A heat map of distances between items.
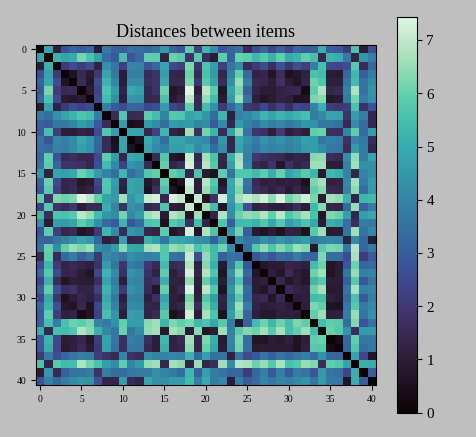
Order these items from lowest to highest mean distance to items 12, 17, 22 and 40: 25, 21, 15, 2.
2, 25, 21, 15
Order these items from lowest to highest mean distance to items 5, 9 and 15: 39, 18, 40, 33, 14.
40, 39, 14, 18, 33
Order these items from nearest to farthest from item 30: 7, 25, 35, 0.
35, 7, 0, 25
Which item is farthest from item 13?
18
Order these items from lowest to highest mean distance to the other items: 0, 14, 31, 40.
31, 0, 14, 40
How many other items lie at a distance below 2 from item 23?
6
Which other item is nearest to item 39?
0
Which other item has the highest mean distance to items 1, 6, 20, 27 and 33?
24
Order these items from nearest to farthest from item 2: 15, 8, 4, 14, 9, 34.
4, 14, 9, 8, 15, 34
